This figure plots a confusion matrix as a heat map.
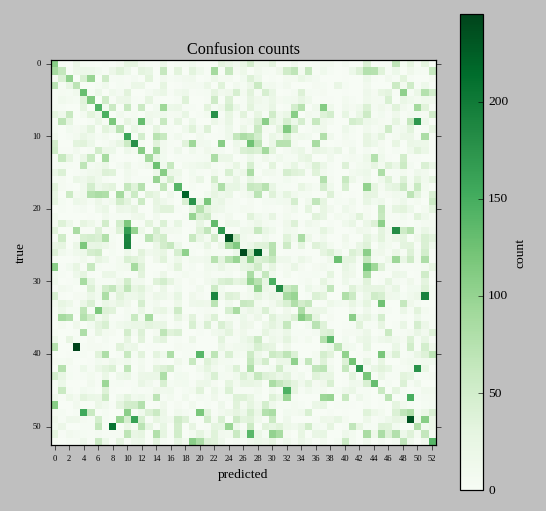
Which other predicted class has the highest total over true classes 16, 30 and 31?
28
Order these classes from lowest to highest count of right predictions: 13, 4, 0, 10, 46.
46, 13, 0, 4, 10
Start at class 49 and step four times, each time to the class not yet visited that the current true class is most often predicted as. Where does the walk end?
3
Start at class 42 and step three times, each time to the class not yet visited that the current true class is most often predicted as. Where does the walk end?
12
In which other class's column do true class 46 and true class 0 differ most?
49
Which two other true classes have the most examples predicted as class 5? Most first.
2, 18
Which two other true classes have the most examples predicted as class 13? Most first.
35, 24
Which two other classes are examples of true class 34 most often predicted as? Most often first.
6, 25
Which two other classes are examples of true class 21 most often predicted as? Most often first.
19, 45
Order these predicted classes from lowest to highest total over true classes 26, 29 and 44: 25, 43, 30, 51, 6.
25, 6, 51, 30, 43
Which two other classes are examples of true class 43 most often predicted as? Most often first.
15, 28
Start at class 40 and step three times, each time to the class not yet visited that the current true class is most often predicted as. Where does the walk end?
32
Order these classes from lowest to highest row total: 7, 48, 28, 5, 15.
5, 15, 28, 7, 48
